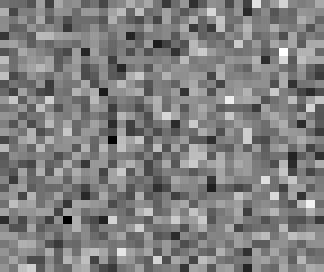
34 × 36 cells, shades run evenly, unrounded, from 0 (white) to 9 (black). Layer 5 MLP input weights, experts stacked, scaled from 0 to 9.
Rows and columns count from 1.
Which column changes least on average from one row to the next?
7
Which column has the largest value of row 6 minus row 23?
30
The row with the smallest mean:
13
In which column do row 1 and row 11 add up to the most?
6
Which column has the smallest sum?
32
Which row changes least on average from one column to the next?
31
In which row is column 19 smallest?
15
